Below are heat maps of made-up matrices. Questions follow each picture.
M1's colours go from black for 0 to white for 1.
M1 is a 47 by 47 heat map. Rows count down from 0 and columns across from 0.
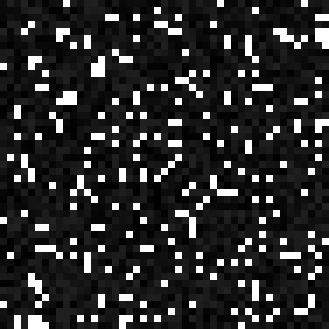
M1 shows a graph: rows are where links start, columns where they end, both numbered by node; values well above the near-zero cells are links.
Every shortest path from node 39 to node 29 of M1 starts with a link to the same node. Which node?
node 18
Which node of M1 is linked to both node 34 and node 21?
node 35
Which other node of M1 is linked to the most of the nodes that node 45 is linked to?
node 25
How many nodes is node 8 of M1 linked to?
6
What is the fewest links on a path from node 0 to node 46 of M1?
3
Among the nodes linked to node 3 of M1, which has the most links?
node 4
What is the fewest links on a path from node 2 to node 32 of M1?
3
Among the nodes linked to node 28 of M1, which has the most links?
node 36
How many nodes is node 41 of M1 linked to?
2
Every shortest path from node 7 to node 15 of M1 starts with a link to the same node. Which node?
node 16
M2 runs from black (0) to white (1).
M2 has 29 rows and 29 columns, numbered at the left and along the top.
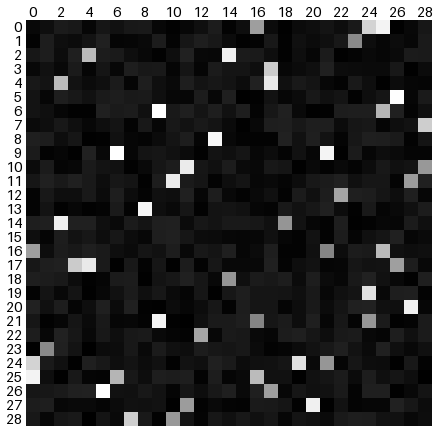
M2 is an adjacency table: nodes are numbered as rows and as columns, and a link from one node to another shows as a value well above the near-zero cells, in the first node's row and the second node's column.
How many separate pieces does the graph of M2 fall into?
7
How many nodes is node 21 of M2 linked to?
3
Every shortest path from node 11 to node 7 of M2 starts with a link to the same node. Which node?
node 10
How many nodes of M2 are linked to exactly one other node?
12
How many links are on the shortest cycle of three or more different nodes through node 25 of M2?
3
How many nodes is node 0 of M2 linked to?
3
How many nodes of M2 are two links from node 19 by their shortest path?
2
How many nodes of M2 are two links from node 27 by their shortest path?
1
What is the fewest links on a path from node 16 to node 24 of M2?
2
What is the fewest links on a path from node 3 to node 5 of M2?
3
